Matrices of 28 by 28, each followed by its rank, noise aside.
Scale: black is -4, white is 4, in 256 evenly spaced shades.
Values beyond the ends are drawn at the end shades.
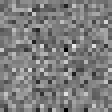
five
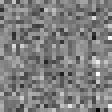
six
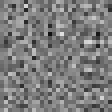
five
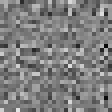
four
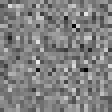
six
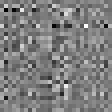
four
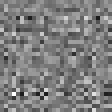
four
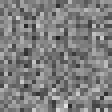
six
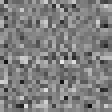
four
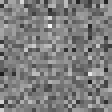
five
